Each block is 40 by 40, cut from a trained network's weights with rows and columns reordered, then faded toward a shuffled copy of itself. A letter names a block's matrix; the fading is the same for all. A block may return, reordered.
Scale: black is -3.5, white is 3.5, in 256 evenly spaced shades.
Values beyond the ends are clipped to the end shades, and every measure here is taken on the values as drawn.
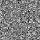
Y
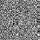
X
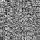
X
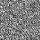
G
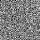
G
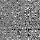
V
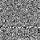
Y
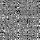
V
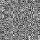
X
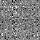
V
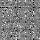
V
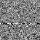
Y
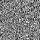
G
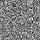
G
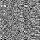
X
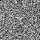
Y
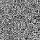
G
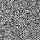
G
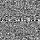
Y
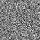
G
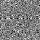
Y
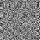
X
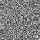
X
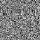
G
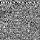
Y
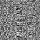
X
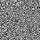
G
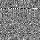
Y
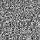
G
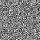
X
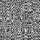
X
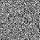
G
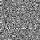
Y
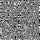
V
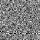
Y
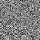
G
